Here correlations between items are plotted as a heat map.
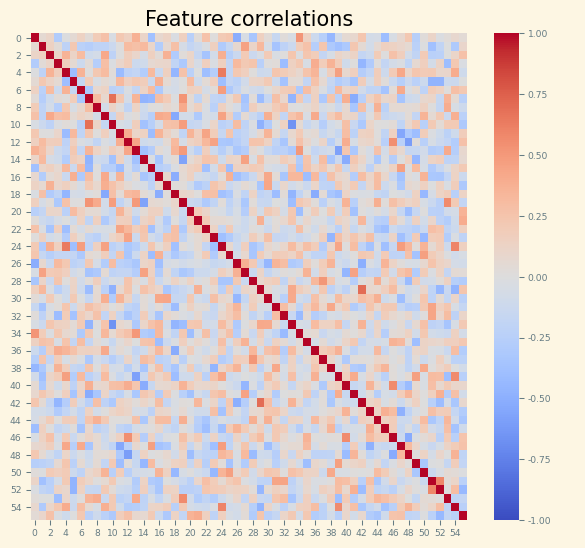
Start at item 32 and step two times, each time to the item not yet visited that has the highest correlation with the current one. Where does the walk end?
52
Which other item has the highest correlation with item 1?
27
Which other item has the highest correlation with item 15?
47
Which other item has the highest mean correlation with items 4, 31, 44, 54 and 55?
24
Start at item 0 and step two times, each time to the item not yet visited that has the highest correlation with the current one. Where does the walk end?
13
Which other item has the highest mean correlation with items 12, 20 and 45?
46
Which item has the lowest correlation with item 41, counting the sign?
7
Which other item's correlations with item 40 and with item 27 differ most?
14
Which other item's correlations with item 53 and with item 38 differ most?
3
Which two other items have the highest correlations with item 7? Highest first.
10, 19
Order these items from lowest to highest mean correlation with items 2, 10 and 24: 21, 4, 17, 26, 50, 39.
21, 26, 50, 39, 17, 4
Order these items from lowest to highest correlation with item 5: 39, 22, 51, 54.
51, 39, 54, 22
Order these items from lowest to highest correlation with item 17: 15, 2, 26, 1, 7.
15, 26, 1, 7, 2
